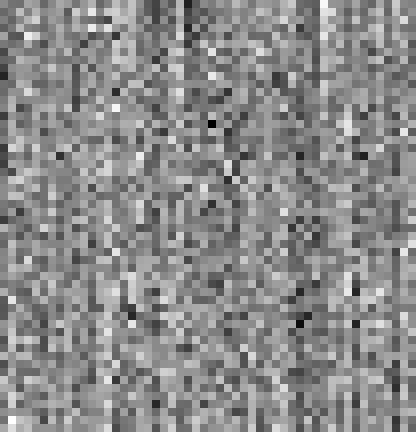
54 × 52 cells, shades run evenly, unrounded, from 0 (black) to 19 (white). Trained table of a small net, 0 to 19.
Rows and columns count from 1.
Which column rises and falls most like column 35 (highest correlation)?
1
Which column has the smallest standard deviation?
7
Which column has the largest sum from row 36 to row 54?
14
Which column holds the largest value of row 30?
23
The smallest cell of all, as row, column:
16, 27
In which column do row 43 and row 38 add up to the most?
2
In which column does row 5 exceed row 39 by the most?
41
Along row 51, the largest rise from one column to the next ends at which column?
46
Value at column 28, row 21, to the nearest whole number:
9
